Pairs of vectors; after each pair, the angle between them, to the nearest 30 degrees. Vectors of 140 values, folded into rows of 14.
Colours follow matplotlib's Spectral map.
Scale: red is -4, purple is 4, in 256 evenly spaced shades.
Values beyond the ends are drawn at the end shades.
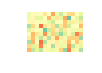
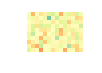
120 degrees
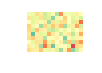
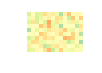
120 degrees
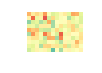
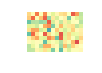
30 degrees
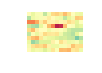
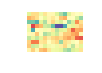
150 degrees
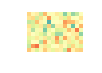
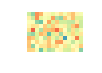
120 degrees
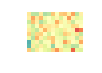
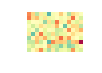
60 degrees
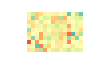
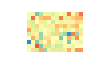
150 degrees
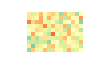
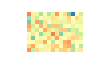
90 degrees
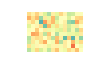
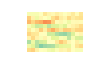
90 degrees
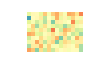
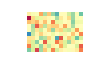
150 degrees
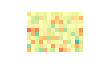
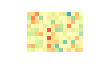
120 degrees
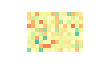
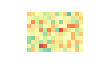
60 degrees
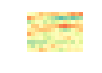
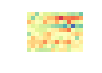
150 degrees
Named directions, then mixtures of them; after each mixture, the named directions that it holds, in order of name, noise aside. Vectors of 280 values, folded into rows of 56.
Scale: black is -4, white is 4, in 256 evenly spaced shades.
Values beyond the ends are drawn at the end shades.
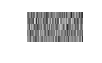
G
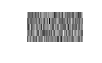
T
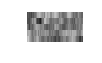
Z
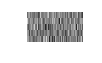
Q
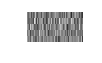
G.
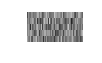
G, T, Z.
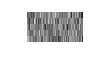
G, Q, Z.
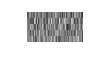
G.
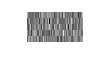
T.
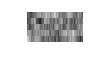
Z.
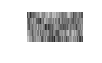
Q, Z.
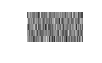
Q.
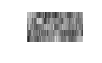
Z.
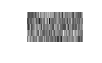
T, Z.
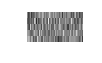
G, T, Z.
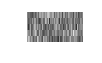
Q, T, Z.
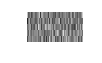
Q, T.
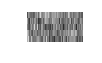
Q, Z.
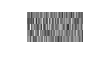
G, T.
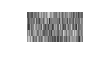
Q, T, Z.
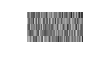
G, Q, T.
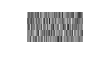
G, T.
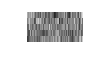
G, T, Z.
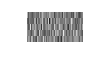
G, T.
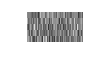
Q, T.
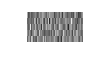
G, T.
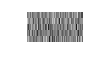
Q.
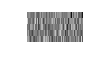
G, Q.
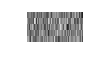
G.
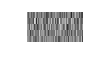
G.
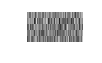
G.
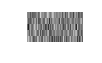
Q, T, Z.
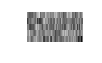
G, Q, Z.
